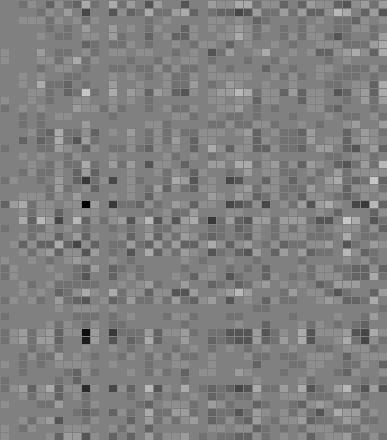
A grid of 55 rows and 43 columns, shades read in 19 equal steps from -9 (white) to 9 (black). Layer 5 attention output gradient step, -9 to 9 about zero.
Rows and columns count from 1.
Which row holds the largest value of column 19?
24
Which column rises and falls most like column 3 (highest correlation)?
5
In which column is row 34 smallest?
11
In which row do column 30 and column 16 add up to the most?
26
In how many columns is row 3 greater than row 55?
15
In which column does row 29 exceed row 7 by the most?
43
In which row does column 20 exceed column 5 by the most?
28
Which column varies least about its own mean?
12
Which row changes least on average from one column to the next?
39
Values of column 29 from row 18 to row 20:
2 2 0
